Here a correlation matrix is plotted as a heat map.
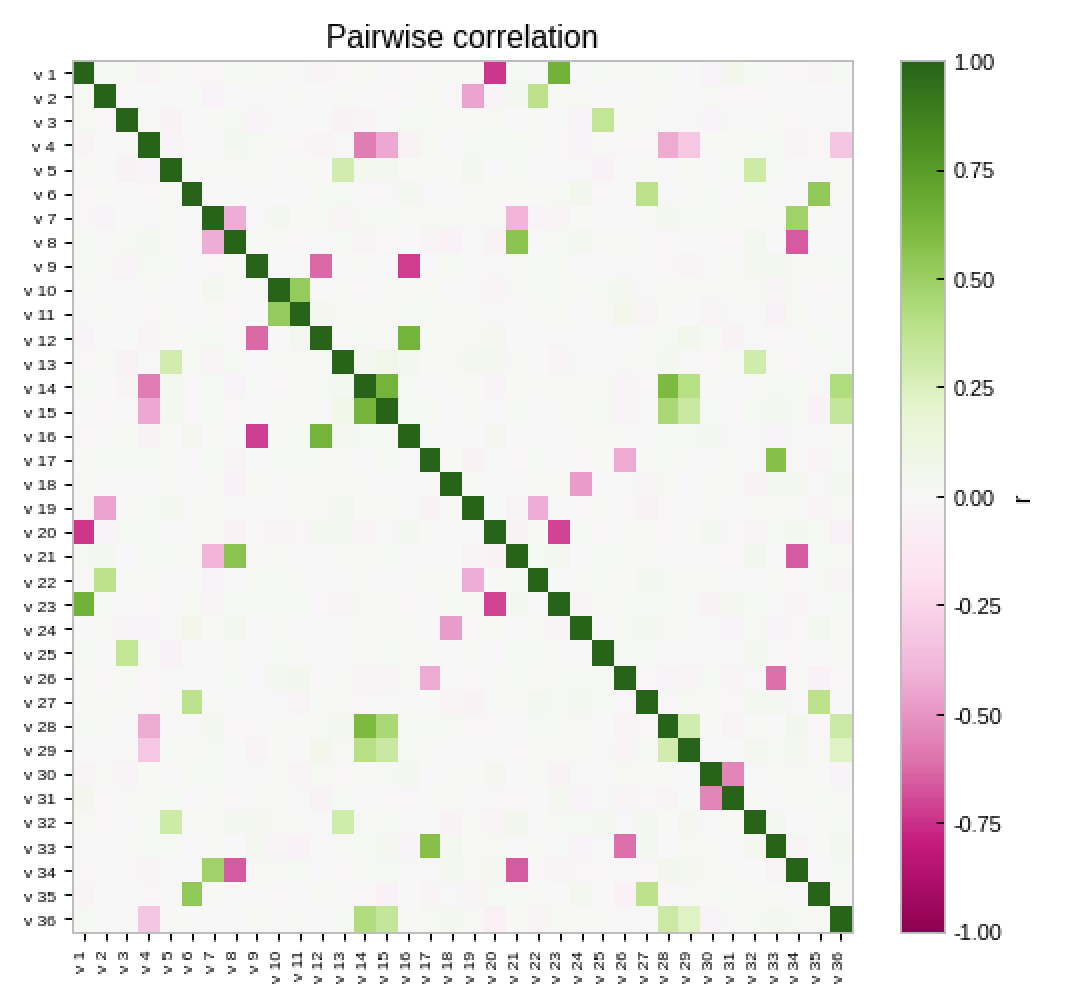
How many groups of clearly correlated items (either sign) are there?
12
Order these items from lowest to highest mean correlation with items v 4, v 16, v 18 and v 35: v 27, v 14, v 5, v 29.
v 14, v 29, v 5, v 27
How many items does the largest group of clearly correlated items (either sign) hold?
6
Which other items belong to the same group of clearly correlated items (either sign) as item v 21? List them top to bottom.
v 7, v 8, v 34
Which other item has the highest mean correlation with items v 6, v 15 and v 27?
v 35
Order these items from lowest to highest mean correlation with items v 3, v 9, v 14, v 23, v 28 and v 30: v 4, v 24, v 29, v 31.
v 4, v 31, v 24, v 29
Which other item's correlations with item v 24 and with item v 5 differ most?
v 18
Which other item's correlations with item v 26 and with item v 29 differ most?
v 33
